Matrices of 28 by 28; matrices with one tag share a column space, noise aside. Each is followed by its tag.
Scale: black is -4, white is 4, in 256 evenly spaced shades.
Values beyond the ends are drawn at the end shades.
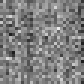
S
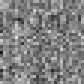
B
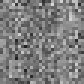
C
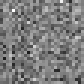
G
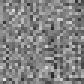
G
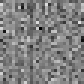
S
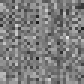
S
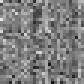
C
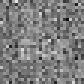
C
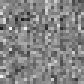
B
